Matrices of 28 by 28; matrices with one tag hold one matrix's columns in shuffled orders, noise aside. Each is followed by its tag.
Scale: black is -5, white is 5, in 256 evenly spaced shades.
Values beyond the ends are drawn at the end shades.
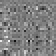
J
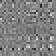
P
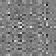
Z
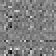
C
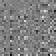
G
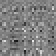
J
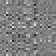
Z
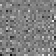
G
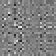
Z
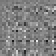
J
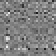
P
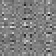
Z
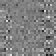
G
